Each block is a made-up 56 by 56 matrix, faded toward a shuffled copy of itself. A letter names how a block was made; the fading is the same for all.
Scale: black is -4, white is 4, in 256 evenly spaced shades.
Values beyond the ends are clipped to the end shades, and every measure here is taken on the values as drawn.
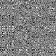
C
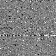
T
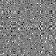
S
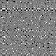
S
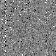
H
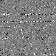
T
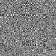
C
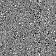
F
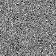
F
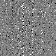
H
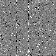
H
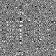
C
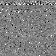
T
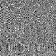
C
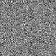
C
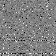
T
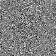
F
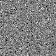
F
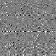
S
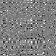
S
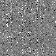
H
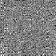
C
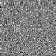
C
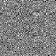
C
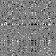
S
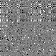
S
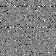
T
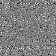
T
